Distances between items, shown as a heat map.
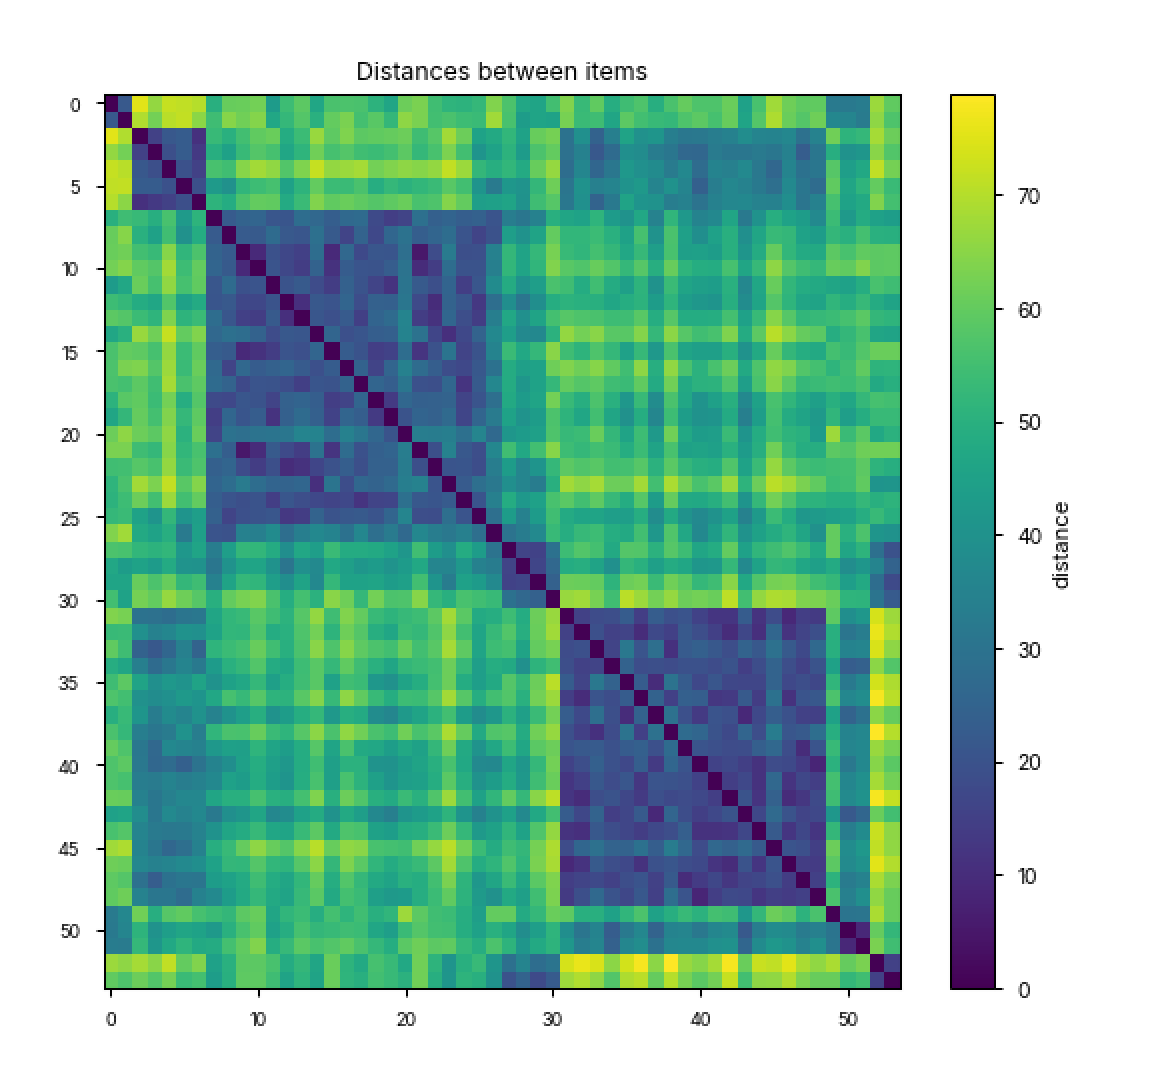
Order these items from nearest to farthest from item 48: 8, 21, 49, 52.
8, 21, 49, 52
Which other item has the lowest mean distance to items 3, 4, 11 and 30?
6
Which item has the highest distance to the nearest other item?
49
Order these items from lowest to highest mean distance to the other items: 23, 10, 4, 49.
10, 23, 4, 49
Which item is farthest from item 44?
52
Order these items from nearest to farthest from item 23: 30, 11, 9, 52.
11, 9, 52, 30
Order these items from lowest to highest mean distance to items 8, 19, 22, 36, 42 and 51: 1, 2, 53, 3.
3, 2, 1, 53
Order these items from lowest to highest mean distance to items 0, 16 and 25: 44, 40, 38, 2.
40, 44, 38, 2
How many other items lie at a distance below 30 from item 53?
5
